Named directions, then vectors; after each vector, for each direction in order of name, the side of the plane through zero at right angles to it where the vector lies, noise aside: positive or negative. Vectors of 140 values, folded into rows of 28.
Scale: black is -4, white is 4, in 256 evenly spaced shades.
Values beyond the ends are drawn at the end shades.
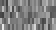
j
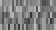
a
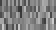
negative, positive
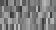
negative, positive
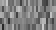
positive, negative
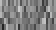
positive, negative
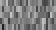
positive, negative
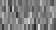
negative, negative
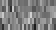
negative, negative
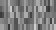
positive, positive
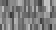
negative, positive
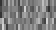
negative, positive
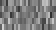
negative, positive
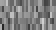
positive, negative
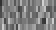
negative, positive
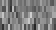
negative, negative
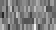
positive, positive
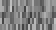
positive, positive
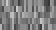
positive, negative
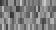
negative, positive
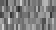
negative, positive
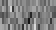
positive, positive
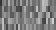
negative, positive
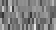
positive, positive
